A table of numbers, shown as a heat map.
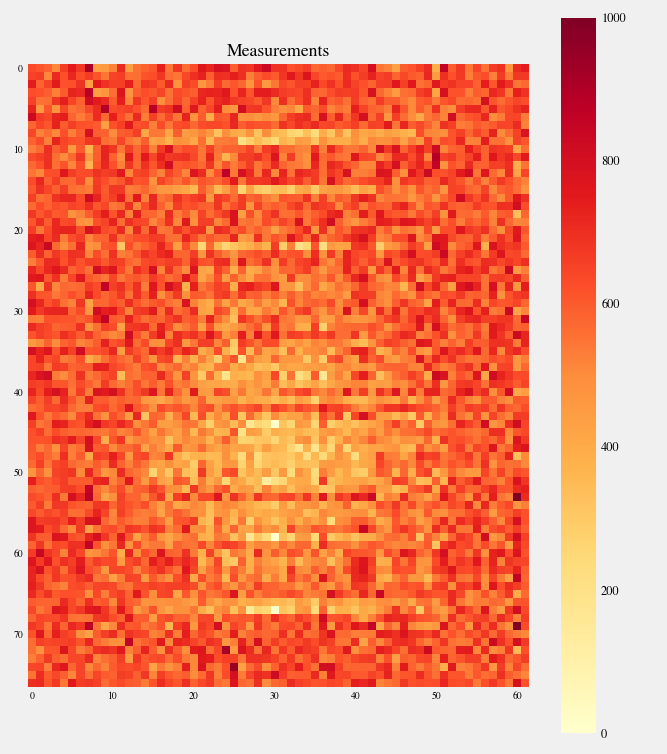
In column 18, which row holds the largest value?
5
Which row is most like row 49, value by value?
15
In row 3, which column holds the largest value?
7
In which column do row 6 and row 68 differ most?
41
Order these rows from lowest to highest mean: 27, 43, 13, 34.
43, 34, 27, 13
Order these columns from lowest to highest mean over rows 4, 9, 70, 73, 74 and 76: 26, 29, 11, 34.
26, 29, 34, 11
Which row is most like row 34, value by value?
31
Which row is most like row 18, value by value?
65
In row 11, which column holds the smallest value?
24
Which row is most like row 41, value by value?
66
